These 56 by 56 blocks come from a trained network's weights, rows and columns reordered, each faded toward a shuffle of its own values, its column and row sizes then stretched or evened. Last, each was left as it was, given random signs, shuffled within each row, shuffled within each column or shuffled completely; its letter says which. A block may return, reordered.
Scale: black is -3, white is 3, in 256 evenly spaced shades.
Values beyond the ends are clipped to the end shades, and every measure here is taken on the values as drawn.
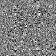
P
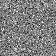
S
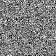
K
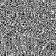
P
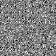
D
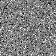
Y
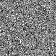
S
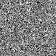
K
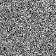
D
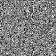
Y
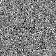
K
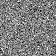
S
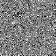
D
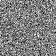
S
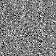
D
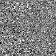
D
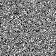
K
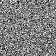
S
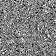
S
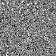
D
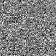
P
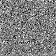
K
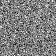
S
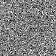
D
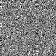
P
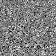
K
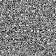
K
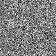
Y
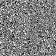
Y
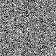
Y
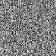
P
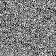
S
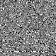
K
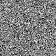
S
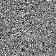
Y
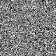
D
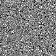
Y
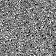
S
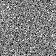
S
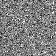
S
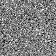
K
